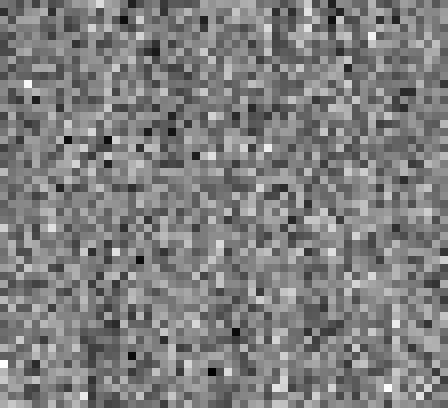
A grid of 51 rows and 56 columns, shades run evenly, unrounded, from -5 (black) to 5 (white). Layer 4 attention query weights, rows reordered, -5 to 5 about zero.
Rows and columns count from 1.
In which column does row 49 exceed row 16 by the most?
49
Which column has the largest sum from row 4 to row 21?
34
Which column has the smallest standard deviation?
6
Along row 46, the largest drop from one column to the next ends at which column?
2
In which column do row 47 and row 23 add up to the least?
27
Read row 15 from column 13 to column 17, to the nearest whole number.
2 0 1 1 -1
